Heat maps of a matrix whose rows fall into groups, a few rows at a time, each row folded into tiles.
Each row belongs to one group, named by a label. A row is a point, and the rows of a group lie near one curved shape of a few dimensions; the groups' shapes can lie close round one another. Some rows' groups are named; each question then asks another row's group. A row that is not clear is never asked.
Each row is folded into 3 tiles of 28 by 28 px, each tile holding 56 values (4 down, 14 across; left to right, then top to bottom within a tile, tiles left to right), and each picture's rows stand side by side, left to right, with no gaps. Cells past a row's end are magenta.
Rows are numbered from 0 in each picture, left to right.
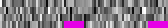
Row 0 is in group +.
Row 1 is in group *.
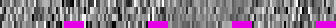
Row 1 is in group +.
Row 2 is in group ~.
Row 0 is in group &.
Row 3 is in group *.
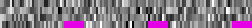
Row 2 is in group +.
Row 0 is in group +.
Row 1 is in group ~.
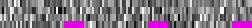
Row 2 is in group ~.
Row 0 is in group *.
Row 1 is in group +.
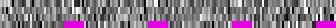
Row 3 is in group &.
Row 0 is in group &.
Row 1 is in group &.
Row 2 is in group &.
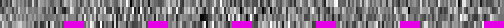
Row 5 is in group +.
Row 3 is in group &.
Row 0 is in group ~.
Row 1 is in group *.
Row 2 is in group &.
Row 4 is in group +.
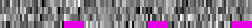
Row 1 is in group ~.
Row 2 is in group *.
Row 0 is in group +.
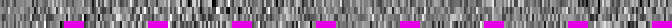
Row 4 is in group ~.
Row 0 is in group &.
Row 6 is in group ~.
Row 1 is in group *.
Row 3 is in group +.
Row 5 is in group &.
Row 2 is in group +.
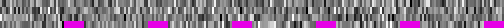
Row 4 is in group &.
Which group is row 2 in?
&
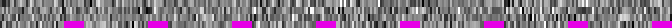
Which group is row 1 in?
~
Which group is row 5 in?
&
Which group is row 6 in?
~
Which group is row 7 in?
&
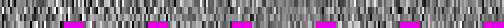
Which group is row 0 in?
&
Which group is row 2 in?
~
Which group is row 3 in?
~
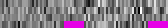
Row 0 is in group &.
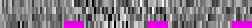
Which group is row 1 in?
&
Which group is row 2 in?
+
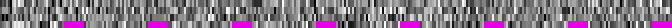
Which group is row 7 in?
&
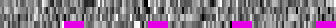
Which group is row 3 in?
&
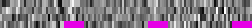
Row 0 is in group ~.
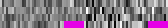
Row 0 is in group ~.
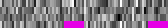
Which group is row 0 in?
&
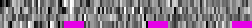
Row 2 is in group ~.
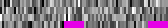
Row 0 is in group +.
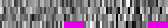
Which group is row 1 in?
*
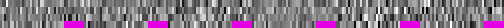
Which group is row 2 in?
*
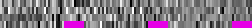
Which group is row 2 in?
~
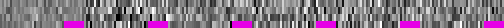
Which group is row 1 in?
&
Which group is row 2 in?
+
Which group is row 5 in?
+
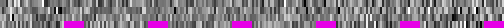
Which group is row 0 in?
*
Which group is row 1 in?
*
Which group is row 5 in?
&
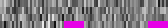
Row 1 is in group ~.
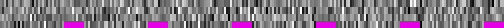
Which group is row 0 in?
&
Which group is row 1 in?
&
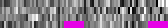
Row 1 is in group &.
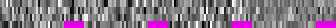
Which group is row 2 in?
~
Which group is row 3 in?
&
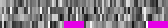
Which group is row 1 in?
*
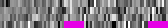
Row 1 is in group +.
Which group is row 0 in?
~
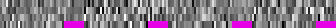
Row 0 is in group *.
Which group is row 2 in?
+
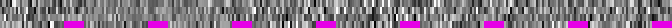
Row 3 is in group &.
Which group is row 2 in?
~
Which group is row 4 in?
&
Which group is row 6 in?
~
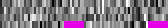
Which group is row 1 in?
*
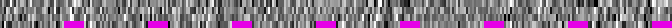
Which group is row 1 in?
+
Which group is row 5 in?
~
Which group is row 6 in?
+
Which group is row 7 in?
~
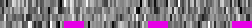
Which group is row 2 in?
+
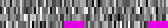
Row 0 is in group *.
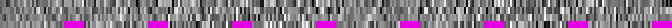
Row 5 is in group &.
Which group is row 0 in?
&
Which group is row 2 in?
+
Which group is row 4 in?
&
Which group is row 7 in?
~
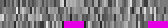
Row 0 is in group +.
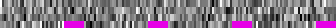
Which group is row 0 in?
+
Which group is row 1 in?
~
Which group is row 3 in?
~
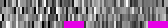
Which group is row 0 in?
*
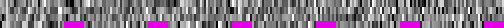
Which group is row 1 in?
~
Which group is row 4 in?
&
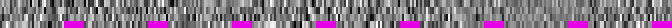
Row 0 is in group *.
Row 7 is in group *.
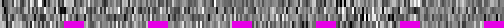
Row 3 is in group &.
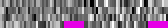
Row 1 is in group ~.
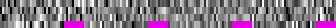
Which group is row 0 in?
&
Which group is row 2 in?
~
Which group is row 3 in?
+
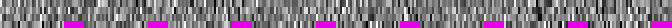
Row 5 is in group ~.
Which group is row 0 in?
+
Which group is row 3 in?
~
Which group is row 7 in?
*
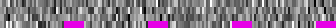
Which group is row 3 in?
+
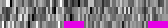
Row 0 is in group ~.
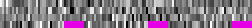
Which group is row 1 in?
~
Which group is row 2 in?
~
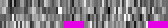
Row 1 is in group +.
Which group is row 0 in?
*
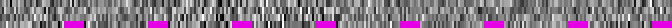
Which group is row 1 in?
&
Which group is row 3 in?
*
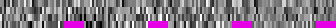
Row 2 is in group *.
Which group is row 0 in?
+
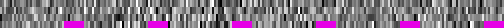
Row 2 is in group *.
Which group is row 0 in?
*
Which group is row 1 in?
&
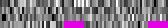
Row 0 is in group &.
